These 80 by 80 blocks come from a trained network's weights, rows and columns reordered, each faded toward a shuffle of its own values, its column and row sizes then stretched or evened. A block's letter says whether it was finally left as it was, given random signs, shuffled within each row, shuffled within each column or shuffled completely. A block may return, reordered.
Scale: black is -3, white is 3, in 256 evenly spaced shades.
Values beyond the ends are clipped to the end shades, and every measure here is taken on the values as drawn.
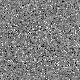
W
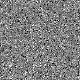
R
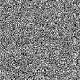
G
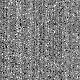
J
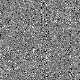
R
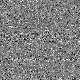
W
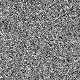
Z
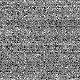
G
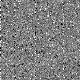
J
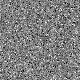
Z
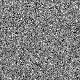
Z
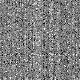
G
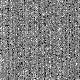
J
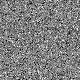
Z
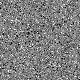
Z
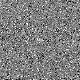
R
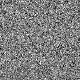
W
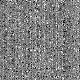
G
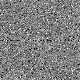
W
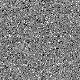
R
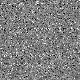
W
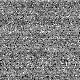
W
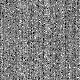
J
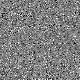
R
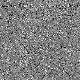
R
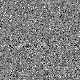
R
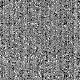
G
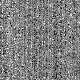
J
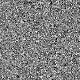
R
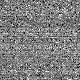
W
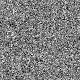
Z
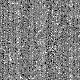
J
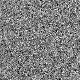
J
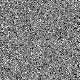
J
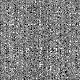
G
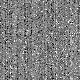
J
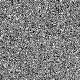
Z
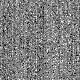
J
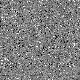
W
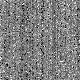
J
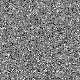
W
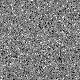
Z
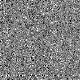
R
